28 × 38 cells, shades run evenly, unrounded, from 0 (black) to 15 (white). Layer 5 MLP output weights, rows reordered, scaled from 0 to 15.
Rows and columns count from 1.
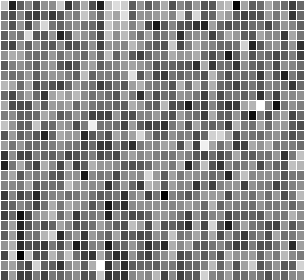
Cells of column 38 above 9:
5
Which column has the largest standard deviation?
14
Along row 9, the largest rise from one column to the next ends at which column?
23
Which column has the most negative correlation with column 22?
11
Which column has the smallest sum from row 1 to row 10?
13
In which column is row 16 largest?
38
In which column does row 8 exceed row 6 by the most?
17
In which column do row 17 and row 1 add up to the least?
30
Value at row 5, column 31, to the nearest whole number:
12
